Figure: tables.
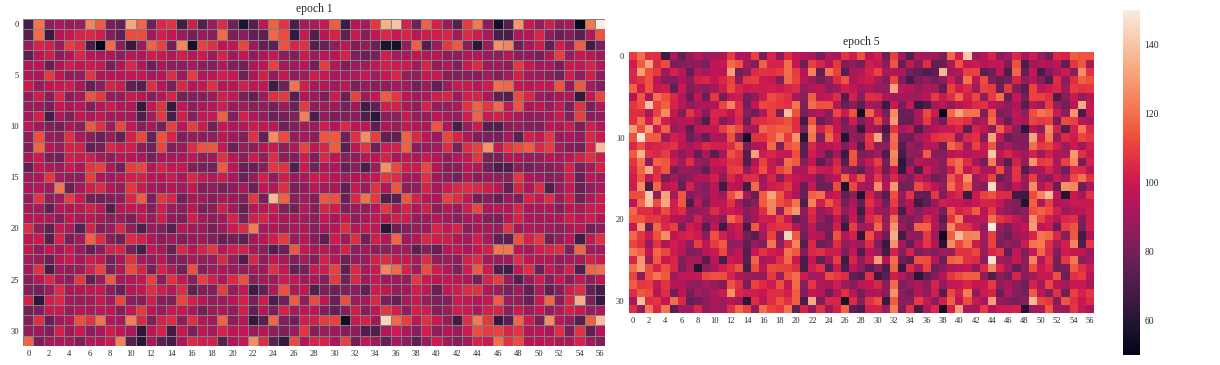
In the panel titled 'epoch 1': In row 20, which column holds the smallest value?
35
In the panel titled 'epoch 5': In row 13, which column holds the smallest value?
33
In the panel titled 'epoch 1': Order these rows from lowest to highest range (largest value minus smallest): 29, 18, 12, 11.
18, 11, 12, 29
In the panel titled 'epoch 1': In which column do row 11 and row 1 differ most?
33
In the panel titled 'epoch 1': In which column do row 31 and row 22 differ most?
22
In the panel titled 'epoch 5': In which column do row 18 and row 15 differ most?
4
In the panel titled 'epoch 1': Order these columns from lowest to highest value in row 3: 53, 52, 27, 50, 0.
0, 50, 53, 27, 52
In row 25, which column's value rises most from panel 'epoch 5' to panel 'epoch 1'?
21
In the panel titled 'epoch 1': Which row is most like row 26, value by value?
28
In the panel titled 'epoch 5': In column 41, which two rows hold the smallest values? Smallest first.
17, 9
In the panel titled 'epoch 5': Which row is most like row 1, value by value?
14
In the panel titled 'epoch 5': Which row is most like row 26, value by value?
12
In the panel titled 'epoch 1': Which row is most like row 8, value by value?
30
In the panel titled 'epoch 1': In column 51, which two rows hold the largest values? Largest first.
29, 27
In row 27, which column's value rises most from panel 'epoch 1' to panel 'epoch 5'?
24
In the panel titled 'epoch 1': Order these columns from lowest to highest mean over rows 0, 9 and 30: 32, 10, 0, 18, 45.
0, 32, 18, 45, 10
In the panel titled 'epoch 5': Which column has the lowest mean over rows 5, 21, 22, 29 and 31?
38
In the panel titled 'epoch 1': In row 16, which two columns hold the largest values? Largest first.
3, 36
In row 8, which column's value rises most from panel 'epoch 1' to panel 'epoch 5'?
32
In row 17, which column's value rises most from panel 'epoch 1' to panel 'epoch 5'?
2
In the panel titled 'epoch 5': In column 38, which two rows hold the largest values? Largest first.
2, 10
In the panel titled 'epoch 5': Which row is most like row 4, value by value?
29
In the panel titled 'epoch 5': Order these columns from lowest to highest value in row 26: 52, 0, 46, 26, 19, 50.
26, 52, 46, 50, 19, 0
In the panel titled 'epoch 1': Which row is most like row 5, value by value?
15
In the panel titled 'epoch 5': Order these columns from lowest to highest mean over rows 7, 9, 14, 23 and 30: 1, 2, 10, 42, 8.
8, 10, 42, 2, 1
